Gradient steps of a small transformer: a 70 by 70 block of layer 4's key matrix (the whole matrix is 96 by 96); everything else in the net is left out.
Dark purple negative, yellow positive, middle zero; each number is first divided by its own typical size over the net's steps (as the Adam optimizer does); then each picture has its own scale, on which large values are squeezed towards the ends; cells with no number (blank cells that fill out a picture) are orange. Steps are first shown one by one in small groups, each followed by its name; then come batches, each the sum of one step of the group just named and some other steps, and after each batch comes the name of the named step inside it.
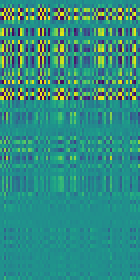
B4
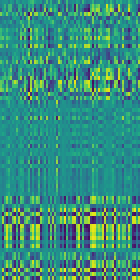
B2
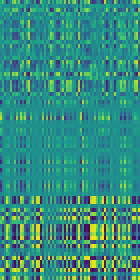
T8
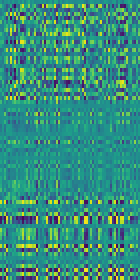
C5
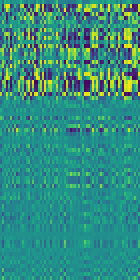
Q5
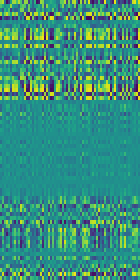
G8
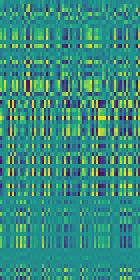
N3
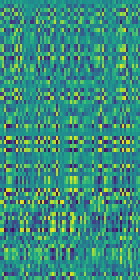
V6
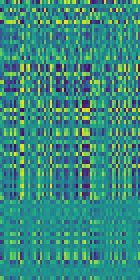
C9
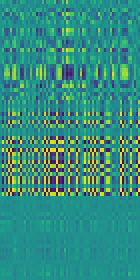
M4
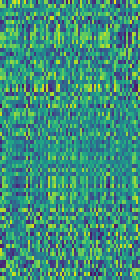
G8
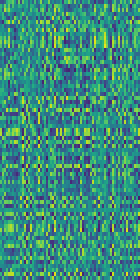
C9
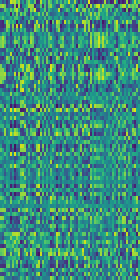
C9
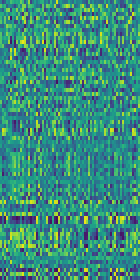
C5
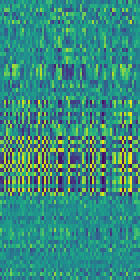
M4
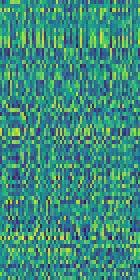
T8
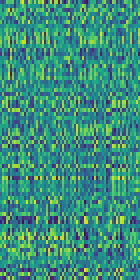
C5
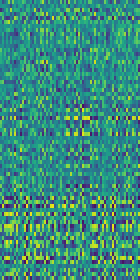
C9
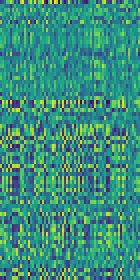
V6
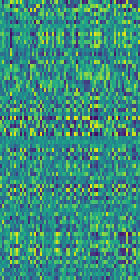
Q5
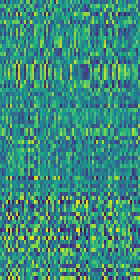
B2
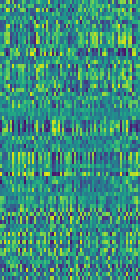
Q5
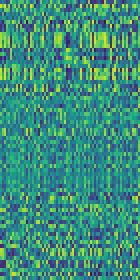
G8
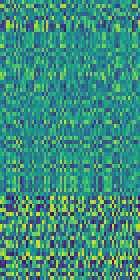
V6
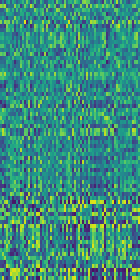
T8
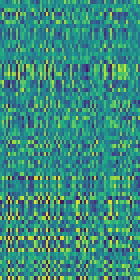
C9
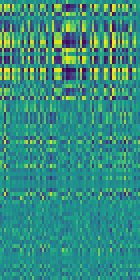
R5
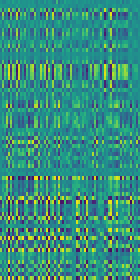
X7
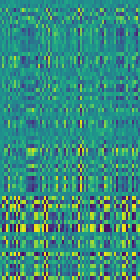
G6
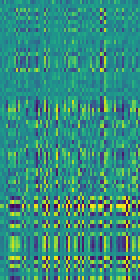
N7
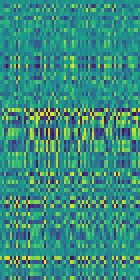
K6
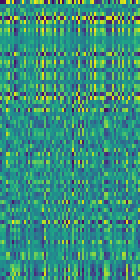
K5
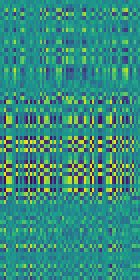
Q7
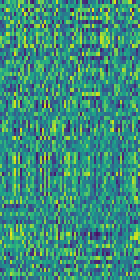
N7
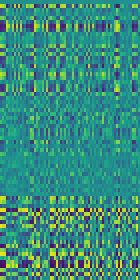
K6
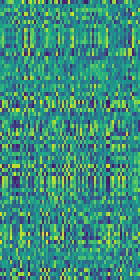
K5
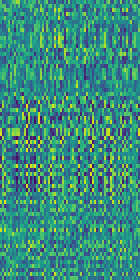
Q7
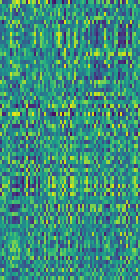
N7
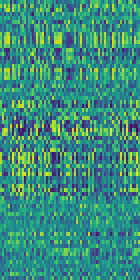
R5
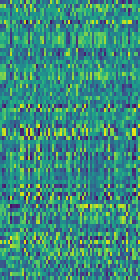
N7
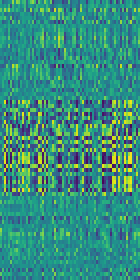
N7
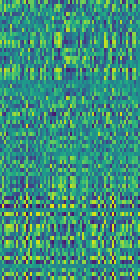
R5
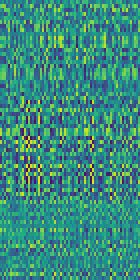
Q7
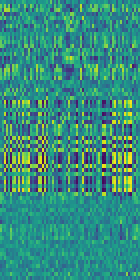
R5
